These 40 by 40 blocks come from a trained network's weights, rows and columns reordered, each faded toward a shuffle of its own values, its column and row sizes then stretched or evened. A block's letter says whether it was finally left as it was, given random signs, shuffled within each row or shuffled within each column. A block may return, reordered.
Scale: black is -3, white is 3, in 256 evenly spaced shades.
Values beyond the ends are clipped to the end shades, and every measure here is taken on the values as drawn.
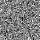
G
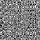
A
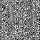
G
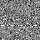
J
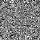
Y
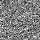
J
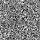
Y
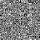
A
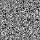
Y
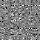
A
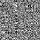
A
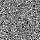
G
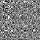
A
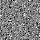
G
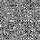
A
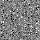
G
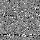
J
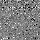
J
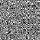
A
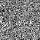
Y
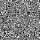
Y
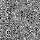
G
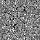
G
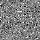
J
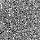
G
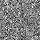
G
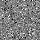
J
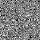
Y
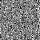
G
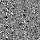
G
